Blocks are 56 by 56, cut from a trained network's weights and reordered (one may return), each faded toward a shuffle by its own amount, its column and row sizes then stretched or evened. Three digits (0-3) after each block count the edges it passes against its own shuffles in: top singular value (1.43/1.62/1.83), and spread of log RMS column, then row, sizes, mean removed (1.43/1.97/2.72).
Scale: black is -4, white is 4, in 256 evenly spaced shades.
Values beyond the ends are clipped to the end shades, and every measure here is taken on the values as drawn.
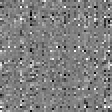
1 3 2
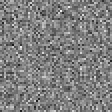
2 1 0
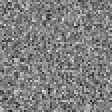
1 0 0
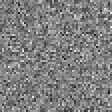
1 0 0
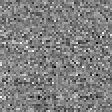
1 0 2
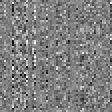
3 3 0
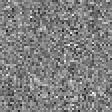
0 1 0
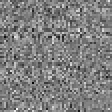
3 1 1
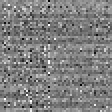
2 2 0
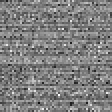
3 0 0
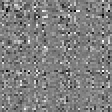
1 3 2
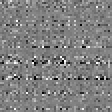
2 2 3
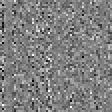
0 3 0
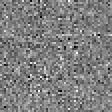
1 2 1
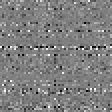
1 0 3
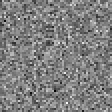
1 0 0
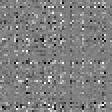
0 3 3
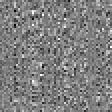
3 3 0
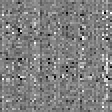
1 2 2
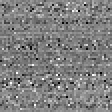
0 0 2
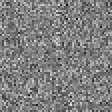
2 0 1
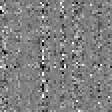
1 3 1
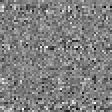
1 1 2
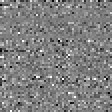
0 1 3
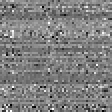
2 1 2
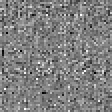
0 0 1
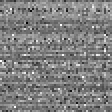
3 0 1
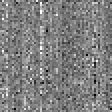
2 2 0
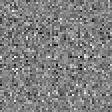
2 1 2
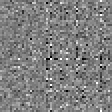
1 2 1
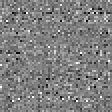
0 1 2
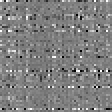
2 1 3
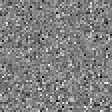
0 1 1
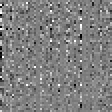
1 3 1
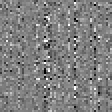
2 3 1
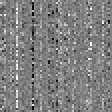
3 3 0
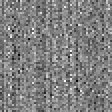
2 1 0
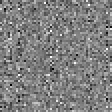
0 2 0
